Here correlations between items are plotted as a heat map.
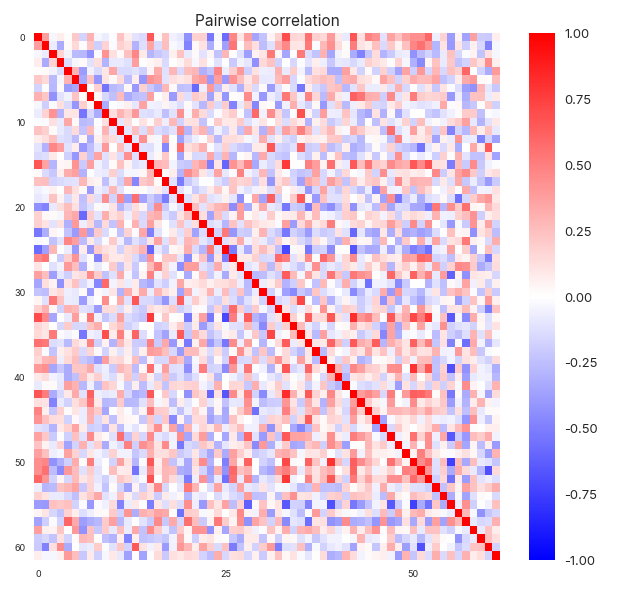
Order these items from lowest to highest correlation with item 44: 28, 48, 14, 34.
14, 34, 48, 28
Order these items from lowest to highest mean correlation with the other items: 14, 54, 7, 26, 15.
14, 54, 7, 26, 15
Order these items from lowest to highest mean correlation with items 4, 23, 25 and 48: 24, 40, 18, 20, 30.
24, 40, 18, 20, 30
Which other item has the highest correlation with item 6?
23
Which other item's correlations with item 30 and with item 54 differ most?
34
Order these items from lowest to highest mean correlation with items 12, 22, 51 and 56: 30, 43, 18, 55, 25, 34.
55, 25, 34, 43, 18, 30
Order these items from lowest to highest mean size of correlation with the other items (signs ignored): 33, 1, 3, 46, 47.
3, 46, 1, 47, 33
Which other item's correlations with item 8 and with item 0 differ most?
26
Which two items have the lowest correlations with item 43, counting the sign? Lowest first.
2, 55
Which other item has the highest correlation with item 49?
51
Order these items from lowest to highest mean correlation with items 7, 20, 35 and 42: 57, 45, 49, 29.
57, 29, 49, 45
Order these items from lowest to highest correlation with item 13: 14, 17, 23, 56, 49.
17, 56, 49, 14, 23
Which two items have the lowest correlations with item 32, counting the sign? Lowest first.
60, 8
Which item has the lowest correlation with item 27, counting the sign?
19
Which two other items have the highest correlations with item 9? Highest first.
35, 29
